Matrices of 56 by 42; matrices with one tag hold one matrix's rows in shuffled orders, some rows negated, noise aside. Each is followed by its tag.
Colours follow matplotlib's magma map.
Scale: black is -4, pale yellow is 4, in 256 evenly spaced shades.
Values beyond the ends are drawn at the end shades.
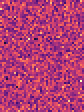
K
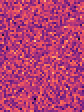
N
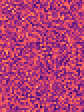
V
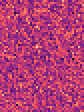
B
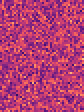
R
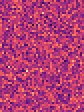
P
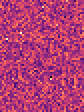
N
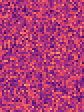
P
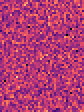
K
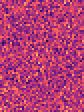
K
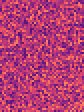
R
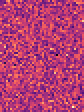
N
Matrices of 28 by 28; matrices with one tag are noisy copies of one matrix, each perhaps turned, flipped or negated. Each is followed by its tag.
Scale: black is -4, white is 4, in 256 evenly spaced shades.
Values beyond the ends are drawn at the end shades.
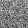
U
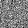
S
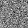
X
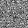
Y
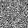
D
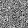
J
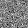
X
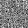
S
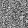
J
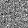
Y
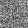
S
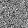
X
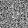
Y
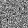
D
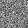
X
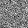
X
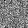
S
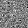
Y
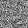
D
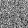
U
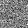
S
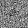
Y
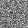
Y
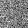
U
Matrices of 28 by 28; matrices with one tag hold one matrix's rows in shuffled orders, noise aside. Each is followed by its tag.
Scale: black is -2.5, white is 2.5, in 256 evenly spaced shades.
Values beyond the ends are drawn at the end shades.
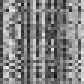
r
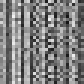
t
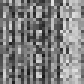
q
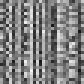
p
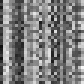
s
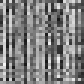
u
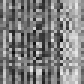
q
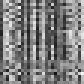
r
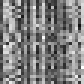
r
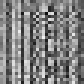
t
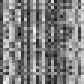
r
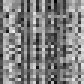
r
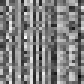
p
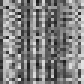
r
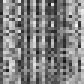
r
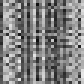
r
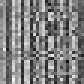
t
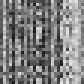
q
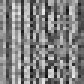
t
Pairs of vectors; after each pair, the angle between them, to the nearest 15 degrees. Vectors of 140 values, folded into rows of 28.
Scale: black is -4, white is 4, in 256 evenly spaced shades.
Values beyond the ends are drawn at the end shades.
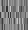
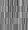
105 degrees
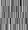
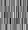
45 degrees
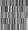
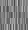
120 degrees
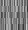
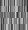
45 degrees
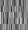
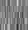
75 degrees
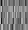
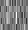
75 degrees
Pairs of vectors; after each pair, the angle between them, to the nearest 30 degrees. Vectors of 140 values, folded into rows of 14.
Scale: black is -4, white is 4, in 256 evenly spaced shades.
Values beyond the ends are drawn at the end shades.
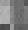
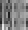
120 degrees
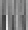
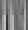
150 degrees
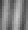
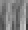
120 degrees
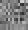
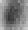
90 degrees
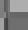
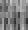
60 degrees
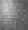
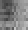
150 degrees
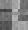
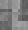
30 degrees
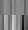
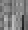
30 degrees
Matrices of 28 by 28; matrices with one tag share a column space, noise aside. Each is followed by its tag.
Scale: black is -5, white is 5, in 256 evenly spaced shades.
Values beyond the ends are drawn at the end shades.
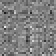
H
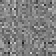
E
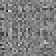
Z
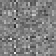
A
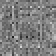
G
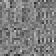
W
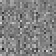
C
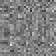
Z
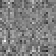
W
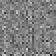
H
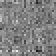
W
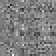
Z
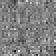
W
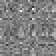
Z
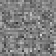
C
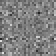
A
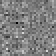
C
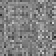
G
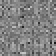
E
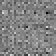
H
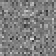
A
